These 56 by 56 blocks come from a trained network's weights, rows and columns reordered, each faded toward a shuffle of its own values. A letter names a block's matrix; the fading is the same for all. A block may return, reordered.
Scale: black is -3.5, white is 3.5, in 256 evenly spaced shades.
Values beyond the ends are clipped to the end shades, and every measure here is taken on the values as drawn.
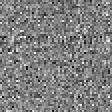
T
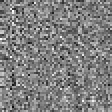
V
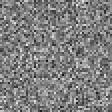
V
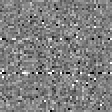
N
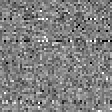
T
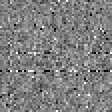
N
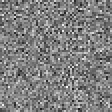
V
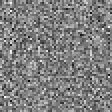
V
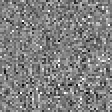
T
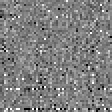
N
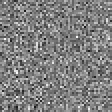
V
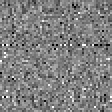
T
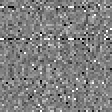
N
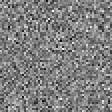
V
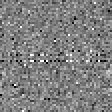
N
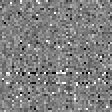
N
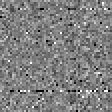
N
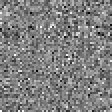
T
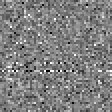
T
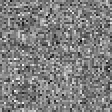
V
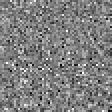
N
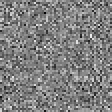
V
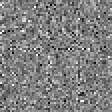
N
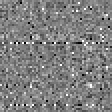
N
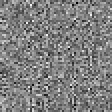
V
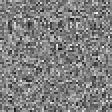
V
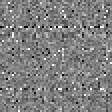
N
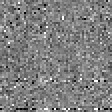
N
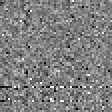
N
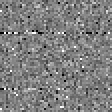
N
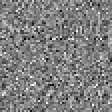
T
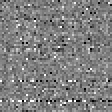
N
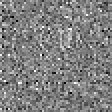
N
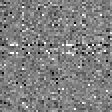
N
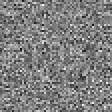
V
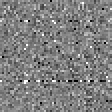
N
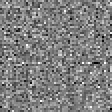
T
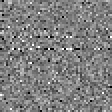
T
